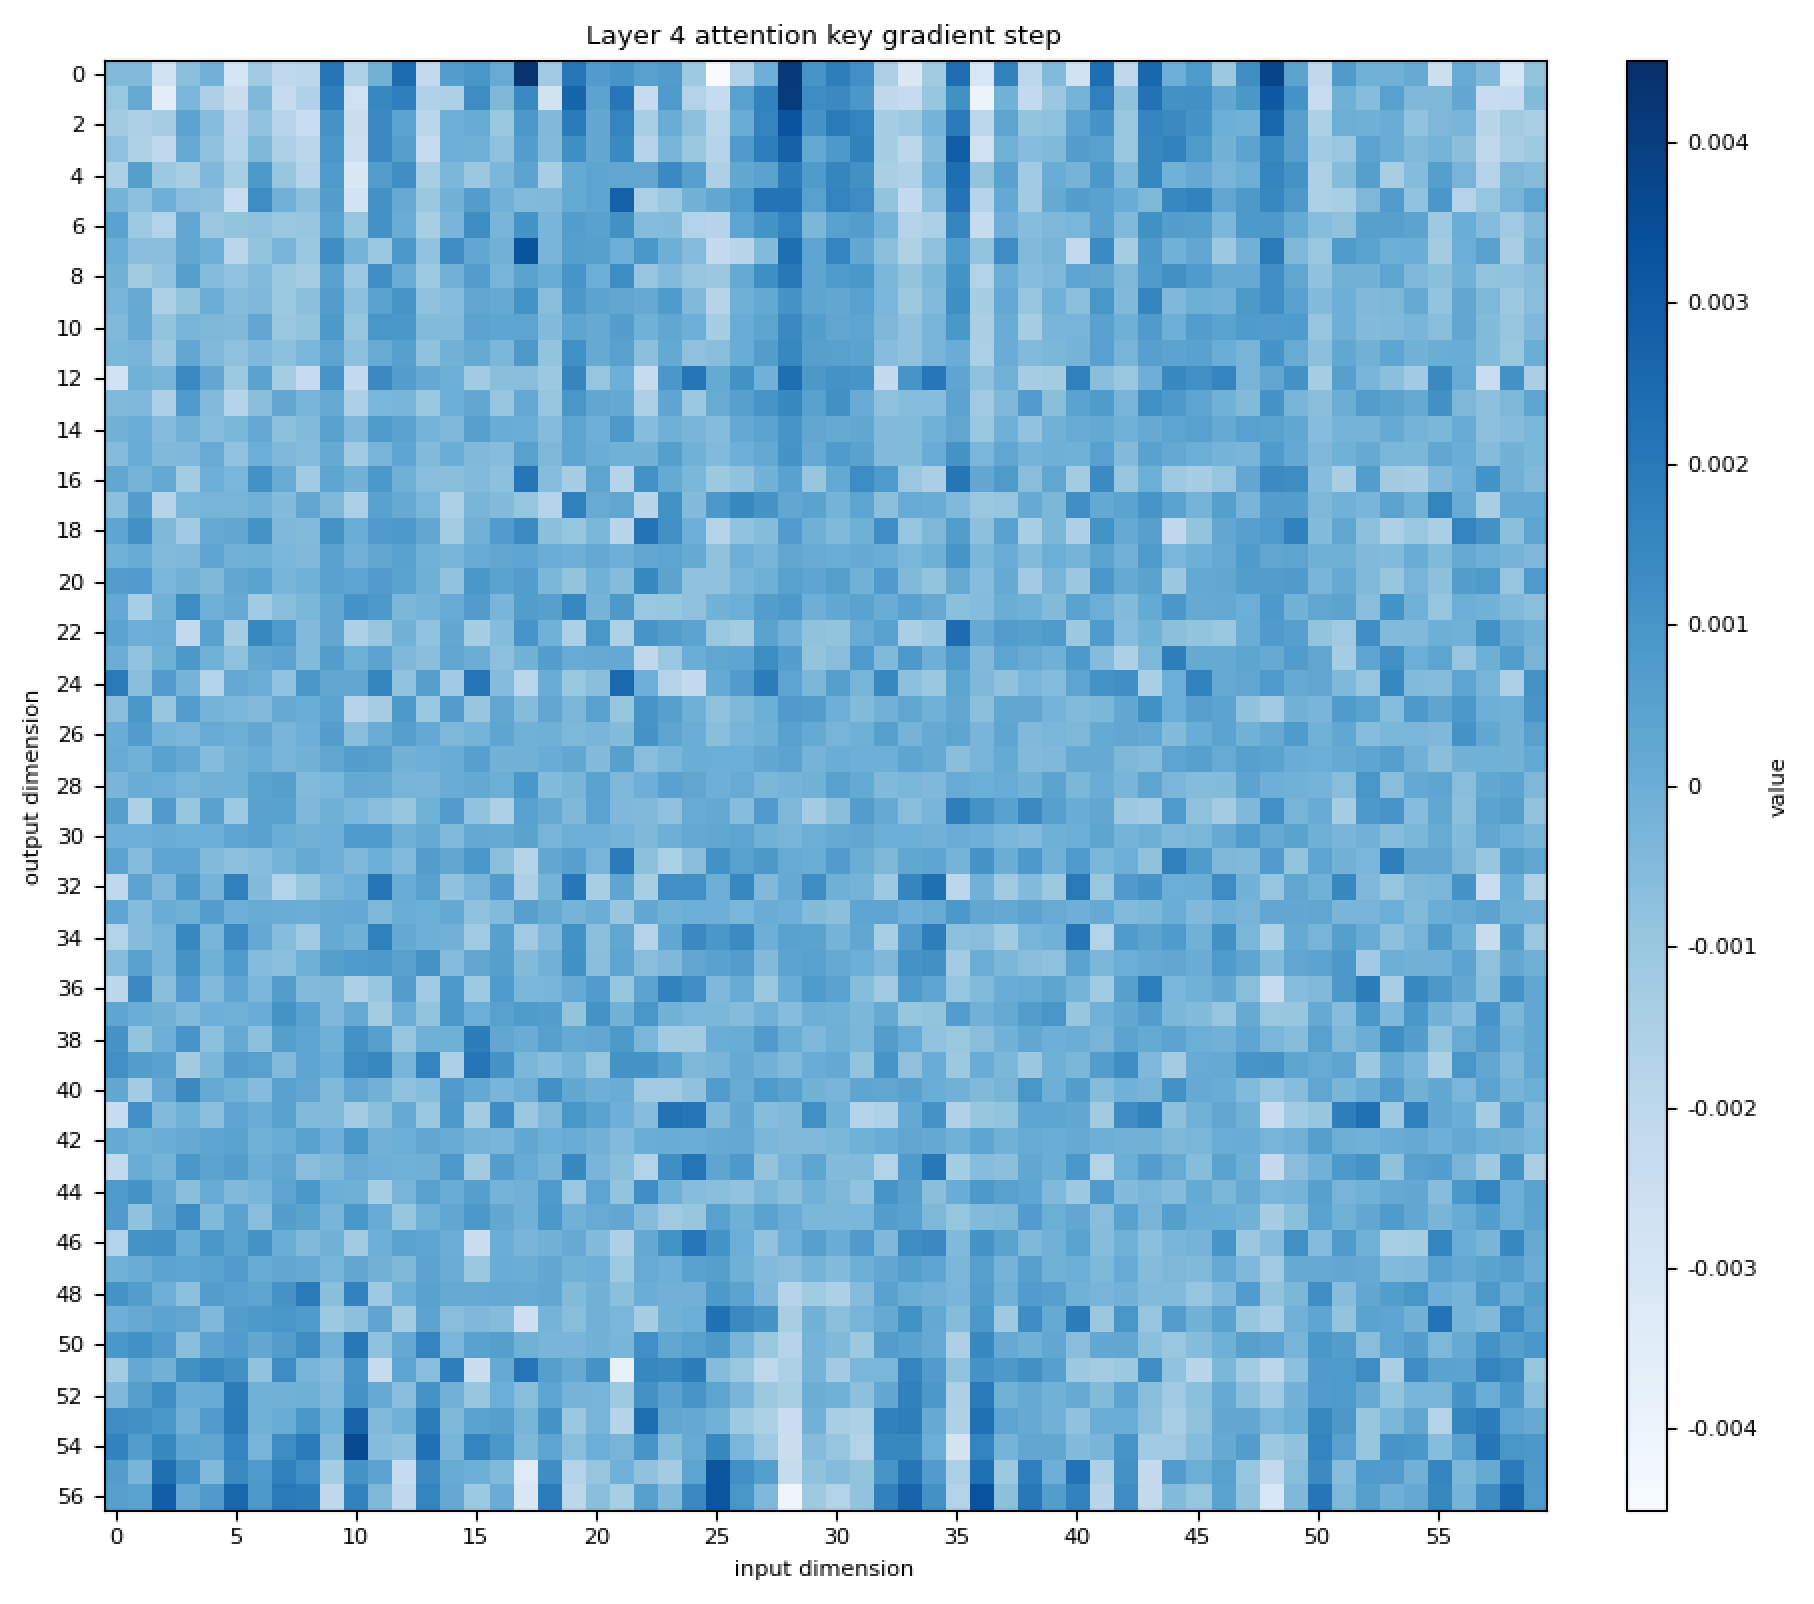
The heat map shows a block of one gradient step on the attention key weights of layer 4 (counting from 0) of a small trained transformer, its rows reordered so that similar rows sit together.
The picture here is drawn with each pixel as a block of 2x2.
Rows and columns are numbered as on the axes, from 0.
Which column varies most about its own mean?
28
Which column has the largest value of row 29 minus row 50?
35
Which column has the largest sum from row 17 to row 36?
11
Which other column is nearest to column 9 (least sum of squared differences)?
12
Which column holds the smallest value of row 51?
21
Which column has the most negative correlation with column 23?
53
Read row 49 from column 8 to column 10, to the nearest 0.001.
0.001 -0.001 -0.001
